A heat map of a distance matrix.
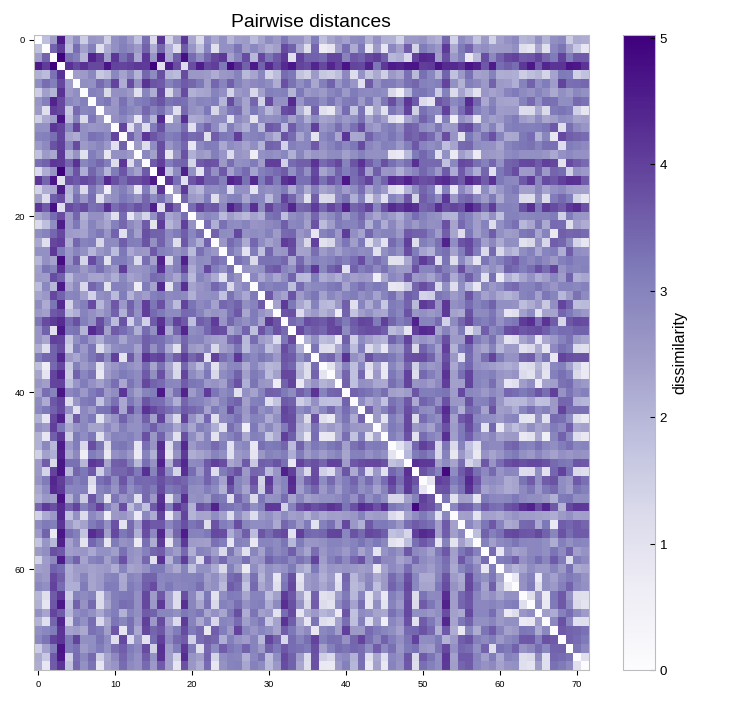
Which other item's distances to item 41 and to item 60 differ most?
58
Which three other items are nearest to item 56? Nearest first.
2, 33, 48
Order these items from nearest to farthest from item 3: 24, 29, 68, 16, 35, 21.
16, 24, 29, 35, 68, 21
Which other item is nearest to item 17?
9
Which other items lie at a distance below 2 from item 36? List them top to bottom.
11, 22, 55, 67
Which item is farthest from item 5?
14
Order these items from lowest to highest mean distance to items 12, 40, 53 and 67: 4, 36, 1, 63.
4, 36, 1, 63
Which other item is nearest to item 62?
61
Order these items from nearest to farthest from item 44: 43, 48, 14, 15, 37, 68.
37, 43, 68, 14, 15, 48
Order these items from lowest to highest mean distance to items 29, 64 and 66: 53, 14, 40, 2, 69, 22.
69, 22, 40, 14, 2, 53
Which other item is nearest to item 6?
47
